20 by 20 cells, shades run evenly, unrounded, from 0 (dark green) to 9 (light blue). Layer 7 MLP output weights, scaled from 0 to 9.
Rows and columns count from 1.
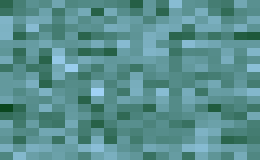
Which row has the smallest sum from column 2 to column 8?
5
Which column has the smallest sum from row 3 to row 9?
2
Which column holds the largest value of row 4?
3
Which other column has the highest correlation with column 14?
19
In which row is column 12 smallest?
14
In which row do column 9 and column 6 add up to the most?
9
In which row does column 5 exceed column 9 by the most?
7
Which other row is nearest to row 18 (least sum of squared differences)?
17
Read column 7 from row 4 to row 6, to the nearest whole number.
5 2 5
